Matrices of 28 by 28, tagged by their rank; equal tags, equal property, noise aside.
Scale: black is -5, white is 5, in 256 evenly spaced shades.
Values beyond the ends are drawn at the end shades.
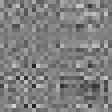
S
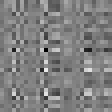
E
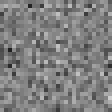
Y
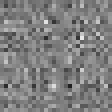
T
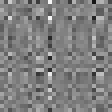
E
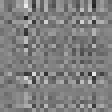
E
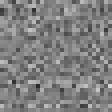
Y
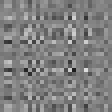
E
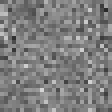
Y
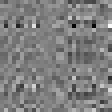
S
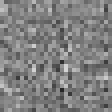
Y
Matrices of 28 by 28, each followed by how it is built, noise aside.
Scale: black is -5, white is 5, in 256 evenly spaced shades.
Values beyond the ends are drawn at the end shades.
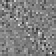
banded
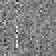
uneven columns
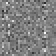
uneven columns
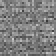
blocks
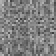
blocks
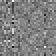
uneven columns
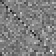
diagonal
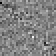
banded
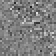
upper triangular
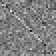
diagonal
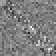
banded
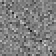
diagonal
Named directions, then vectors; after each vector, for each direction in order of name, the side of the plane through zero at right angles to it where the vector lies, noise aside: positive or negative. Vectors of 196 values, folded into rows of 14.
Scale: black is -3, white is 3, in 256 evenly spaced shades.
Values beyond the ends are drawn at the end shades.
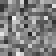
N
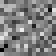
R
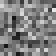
negative, positive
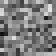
negative, negative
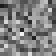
positive, negative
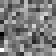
negative, negative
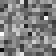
positive, positive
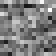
positive, negative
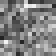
negative, negative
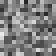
positive, positive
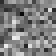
positive, negative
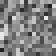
positive, positive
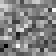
negative, positive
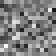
positive, negative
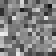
positive, positive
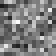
positive, negative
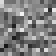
negative, positive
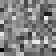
positive, positive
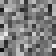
positive, positive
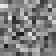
negative, positive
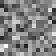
positive, negative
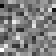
positive, negative
